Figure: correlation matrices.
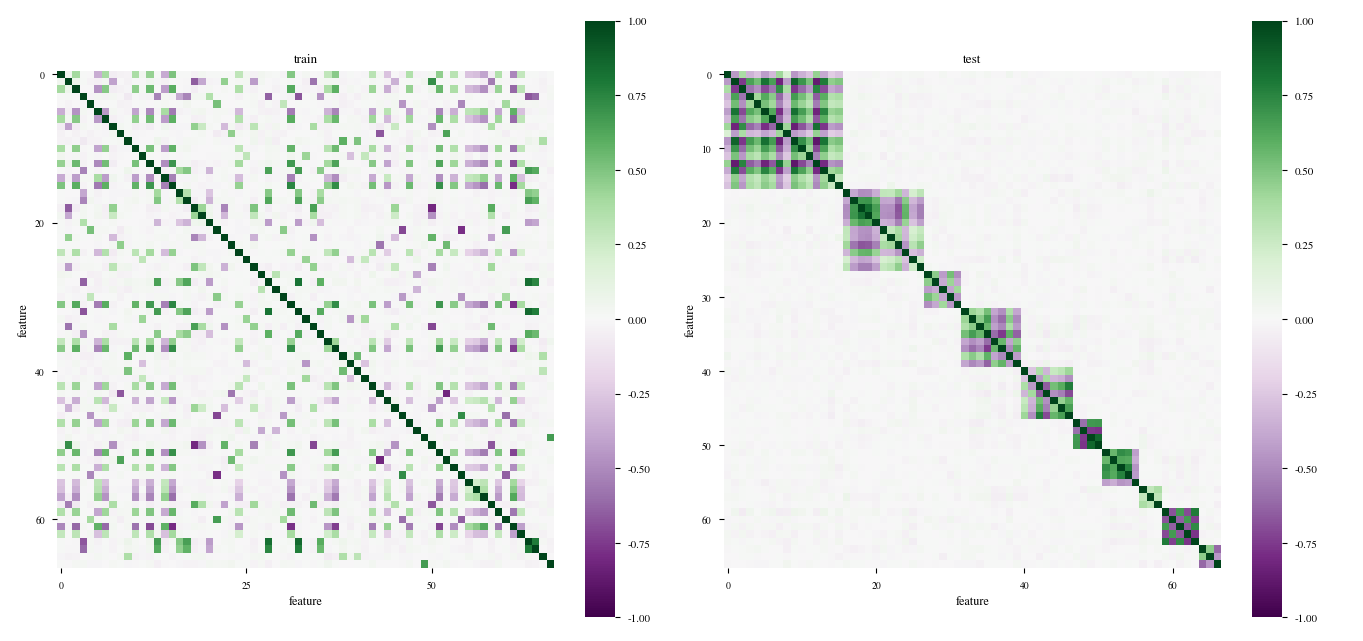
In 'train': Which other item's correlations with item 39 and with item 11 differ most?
33
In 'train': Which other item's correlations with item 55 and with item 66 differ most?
49
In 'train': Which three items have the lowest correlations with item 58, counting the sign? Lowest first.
50, 1, 22
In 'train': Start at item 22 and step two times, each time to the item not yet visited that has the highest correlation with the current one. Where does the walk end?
1
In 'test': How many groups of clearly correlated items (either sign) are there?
10
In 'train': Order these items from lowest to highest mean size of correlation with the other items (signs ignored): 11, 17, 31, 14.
11, 17, 14, 31
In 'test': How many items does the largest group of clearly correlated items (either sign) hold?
16
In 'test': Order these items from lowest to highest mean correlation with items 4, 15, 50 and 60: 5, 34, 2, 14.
2, 34, 14, 5
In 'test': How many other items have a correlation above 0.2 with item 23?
5
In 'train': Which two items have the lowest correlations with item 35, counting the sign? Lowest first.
3, 20
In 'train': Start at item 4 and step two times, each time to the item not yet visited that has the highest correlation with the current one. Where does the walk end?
60
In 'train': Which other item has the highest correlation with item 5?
61
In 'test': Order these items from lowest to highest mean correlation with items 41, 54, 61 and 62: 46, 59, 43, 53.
46, 59, 43, 53
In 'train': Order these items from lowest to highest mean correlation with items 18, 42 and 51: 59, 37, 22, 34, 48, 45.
22, 48, 45, 34, 59, 37
